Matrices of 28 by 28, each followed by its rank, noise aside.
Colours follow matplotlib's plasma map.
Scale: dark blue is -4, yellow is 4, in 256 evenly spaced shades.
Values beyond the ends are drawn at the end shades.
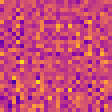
six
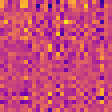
four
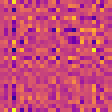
three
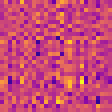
three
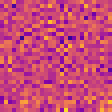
six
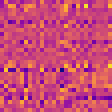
three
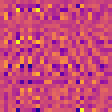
three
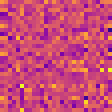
six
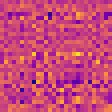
four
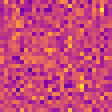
six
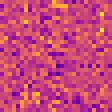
eight
